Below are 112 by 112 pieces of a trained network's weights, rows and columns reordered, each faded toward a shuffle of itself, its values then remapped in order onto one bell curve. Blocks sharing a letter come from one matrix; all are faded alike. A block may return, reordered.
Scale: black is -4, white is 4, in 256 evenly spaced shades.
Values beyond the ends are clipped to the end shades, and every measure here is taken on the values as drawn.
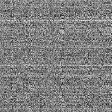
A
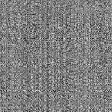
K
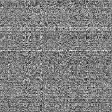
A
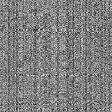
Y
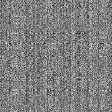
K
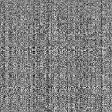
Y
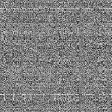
A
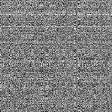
A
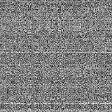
A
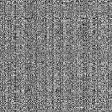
Y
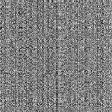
Y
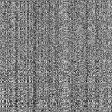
Y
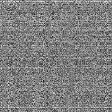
A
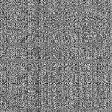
K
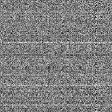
A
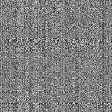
K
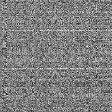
A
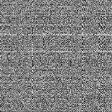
A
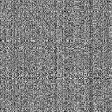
K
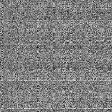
A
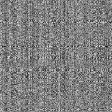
K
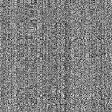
K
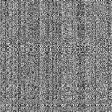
Y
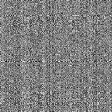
K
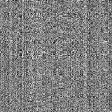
K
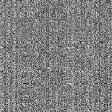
K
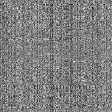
Y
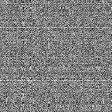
A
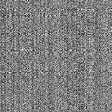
K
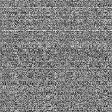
A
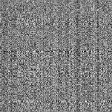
K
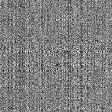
Y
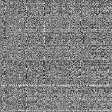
A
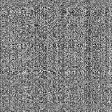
K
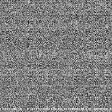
A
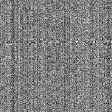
Y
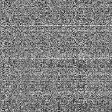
A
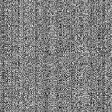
K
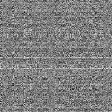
A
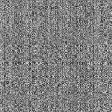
K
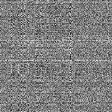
A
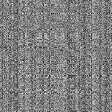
Y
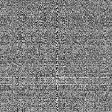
A
